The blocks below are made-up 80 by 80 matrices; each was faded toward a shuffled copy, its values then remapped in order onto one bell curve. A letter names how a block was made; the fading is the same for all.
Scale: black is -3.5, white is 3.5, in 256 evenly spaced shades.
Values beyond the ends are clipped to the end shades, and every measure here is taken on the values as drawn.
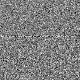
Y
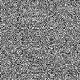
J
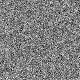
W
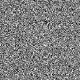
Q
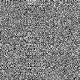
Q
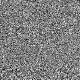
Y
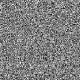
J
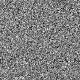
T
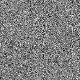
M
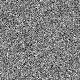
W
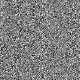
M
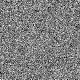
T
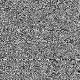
Y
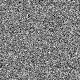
W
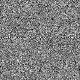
Y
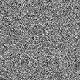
J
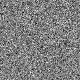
W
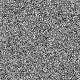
W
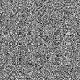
J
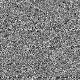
Y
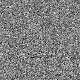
Y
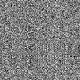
J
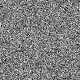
W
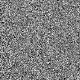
M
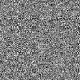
Q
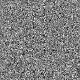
M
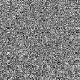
Q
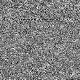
Y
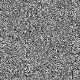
M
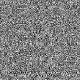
Q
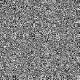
Q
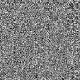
Q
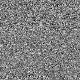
Y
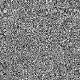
Q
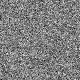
W
